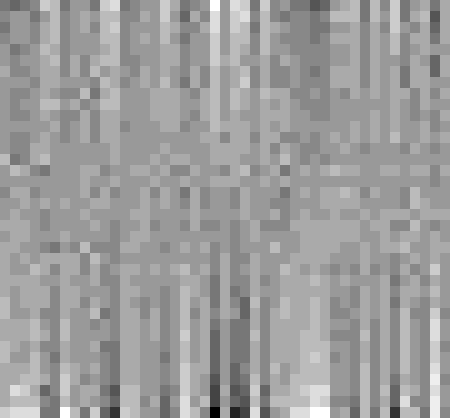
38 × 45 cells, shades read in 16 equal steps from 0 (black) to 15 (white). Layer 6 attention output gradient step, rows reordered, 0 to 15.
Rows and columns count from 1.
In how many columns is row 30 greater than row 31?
3
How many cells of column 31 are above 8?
26
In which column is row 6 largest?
22
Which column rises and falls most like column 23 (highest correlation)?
29
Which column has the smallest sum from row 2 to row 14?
44
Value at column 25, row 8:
12
